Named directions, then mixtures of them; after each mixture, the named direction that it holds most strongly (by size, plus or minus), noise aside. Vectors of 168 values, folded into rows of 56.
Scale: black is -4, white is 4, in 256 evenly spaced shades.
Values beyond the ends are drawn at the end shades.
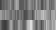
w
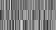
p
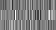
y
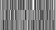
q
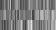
w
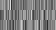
p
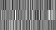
y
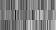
w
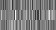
y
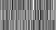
q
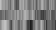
w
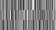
q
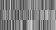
p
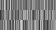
p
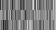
q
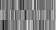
q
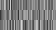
p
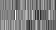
y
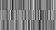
q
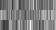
w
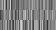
p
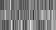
w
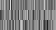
p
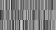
p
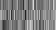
q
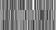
q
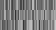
p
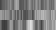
w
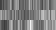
w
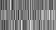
y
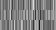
q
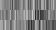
w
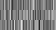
p
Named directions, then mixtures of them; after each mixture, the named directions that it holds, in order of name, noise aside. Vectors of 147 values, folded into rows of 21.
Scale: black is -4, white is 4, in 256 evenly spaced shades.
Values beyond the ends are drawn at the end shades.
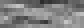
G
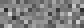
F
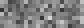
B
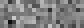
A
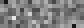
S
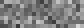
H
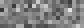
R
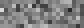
R.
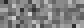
S.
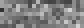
G, R.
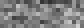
F, G, R.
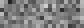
A, B.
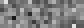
S.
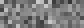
F, H, R.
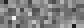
S.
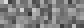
A, S.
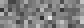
B.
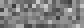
R.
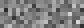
F.
